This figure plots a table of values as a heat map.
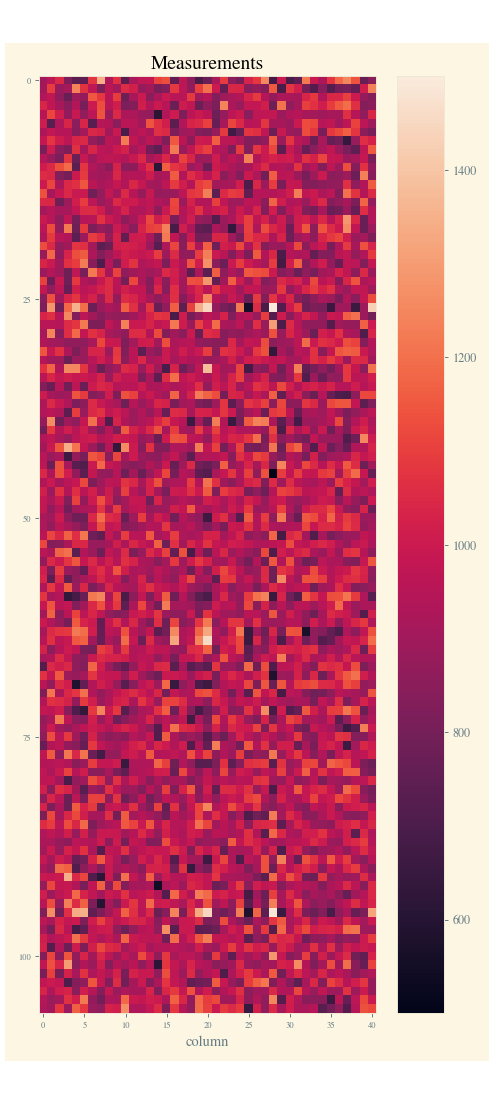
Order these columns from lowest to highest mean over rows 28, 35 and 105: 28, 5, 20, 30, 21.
20, 30, 5, 21, 28
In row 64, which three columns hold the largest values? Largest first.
20, 16, 19
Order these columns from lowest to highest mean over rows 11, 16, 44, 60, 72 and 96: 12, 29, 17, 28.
28, 17, 12, 29
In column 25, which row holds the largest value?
9
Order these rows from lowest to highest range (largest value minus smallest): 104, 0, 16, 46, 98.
104, 46, 98, 16, 0
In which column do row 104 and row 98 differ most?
4
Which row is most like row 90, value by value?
54
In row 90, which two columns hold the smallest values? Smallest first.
18, 4
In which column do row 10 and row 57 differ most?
3
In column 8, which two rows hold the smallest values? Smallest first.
39, 19
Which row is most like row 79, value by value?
27
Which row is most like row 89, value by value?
50
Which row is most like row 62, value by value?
83
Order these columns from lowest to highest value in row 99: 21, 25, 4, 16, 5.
5, 21, 16, 4, 25
